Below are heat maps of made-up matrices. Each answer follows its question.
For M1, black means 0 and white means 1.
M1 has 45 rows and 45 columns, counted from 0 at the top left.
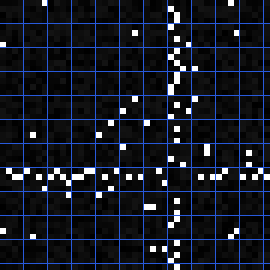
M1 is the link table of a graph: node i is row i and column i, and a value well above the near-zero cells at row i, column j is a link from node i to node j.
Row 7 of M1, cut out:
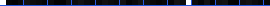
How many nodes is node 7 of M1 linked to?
2
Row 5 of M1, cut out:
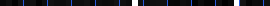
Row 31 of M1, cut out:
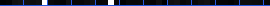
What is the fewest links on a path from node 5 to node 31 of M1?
5
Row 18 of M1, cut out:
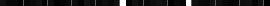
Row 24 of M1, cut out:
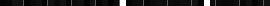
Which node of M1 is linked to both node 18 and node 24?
node 20
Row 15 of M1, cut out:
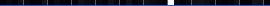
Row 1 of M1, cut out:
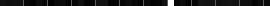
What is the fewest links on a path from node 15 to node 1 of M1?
2
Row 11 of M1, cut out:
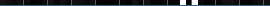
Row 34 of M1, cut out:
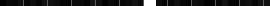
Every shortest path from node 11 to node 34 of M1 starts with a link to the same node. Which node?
node 30
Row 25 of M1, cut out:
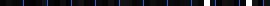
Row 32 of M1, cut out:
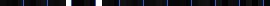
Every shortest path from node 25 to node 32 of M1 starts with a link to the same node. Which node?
node 41
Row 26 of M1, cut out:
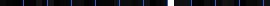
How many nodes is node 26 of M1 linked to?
1
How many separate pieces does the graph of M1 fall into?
3
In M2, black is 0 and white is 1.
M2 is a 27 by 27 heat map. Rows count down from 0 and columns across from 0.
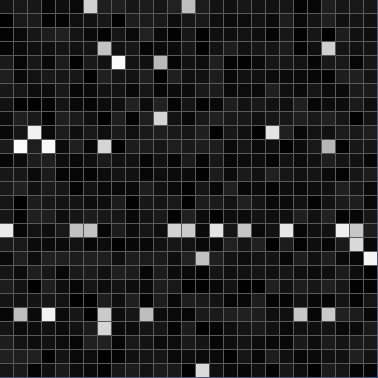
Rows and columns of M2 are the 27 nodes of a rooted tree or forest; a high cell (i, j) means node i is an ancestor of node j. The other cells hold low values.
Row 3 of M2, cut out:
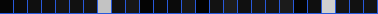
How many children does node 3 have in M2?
1
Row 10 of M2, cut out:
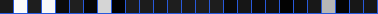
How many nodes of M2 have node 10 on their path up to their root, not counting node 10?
4
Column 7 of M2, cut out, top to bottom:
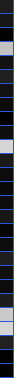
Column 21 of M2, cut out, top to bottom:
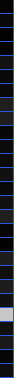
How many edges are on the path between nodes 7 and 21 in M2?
5
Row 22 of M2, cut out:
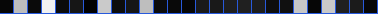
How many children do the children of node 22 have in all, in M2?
2
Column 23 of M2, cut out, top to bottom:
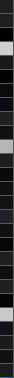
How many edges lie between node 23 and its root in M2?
3
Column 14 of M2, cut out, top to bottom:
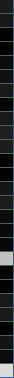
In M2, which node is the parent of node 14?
26
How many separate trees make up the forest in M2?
5
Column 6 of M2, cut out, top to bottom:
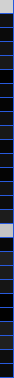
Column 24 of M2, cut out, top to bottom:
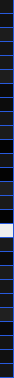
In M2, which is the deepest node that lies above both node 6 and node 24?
16
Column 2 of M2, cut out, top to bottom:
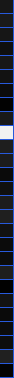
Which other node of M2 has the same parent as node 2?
19
